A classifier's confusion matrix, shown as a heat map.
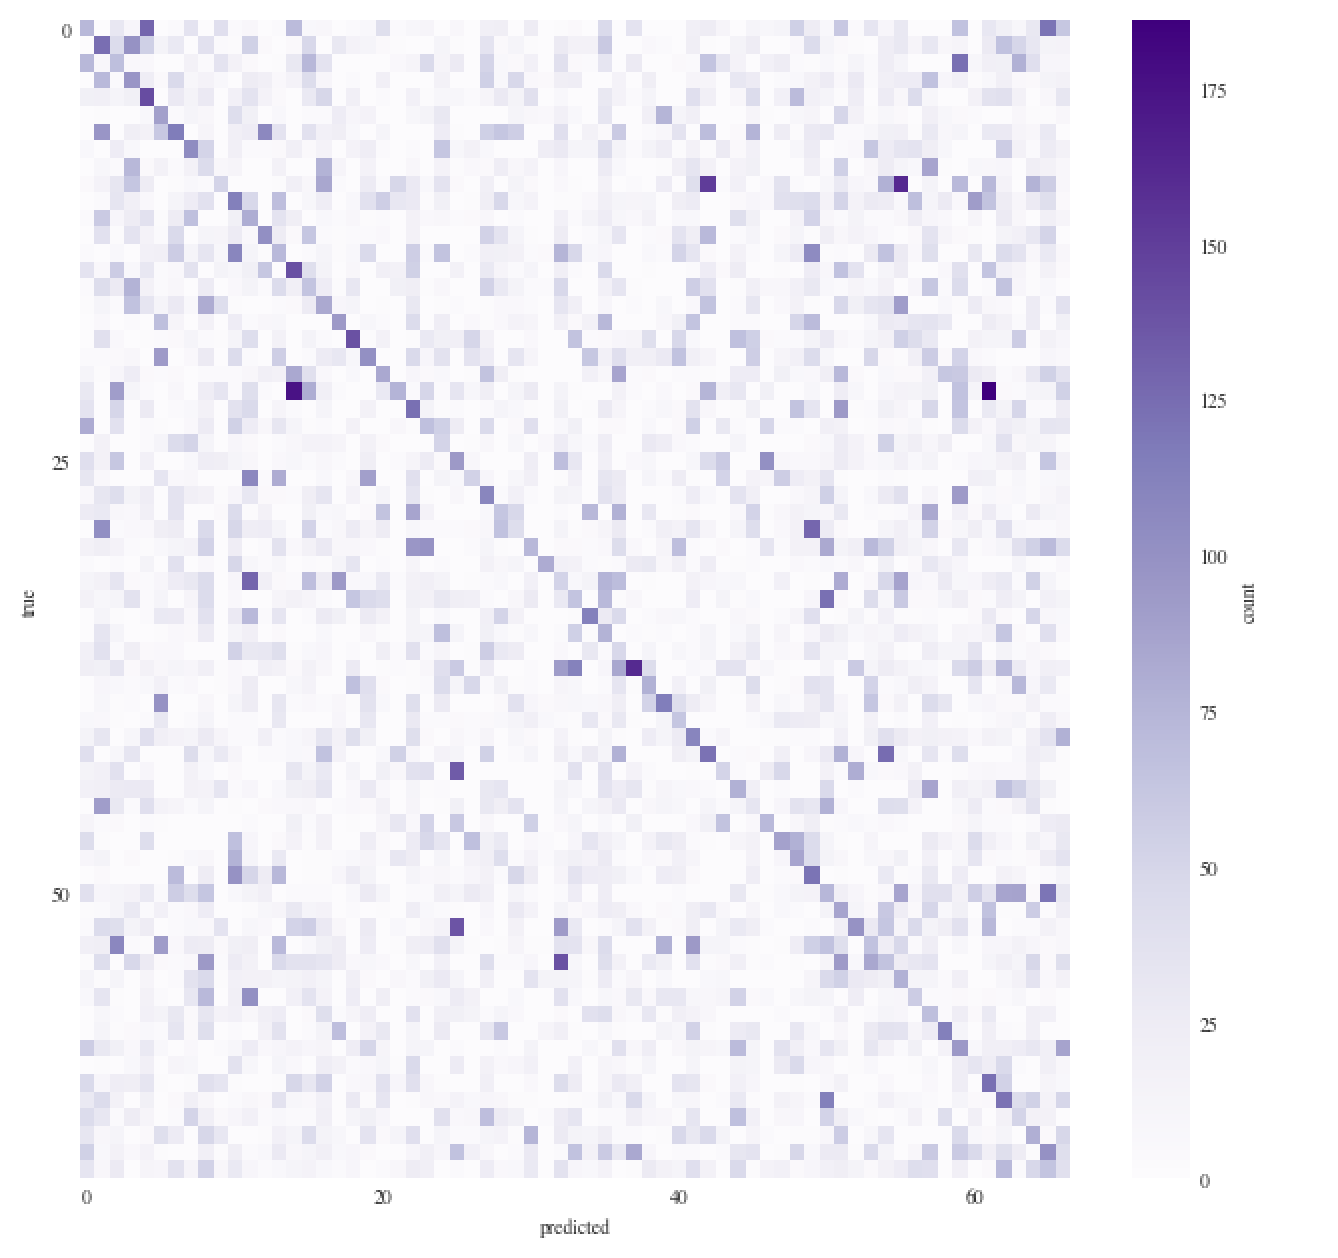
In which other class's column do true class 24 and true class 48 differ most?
10
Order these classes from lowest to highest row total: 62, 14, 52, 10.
62, 14, 52, 10
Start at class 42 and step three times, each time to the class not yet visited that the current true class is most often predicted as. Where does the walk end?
11
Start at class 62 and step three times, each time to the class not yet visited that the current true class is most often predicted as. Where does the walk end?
37
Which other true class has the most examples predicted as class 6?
49
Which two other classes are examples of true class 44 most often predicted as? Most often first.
57, 62
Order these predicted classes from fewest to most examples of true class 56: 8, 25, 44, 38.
38, 25, 44, 8
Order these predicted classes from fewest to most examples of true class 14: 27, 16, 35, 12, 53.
53, 16, 27, 35, 12
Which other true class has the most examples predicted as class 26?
47
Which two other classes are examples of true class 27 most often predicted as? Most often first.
59, 50
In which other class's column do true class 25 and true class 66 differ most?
46
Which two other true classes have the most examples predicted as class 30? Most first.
64, 46
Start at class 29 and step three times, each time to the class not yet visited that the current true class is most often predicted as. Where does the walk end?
60
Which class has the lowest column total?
31
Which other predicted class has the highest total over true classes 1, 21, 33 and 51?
61
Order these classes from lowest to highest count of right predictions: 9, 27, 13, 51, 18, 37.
9, 13, 51, 27, 18, 37
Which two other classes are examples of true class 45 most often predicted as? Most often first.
1, 50
